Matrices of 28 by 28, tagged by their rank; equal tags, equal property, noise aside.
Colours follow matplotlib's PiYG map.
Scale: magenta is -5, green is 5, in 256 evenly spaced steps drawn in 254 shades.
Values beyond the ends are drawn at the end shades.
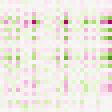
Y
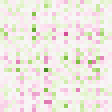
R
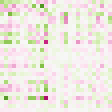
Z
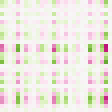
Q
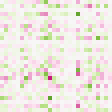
Z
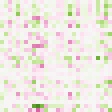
R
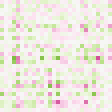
Z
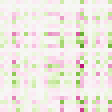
Y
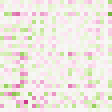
R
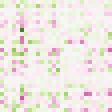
R
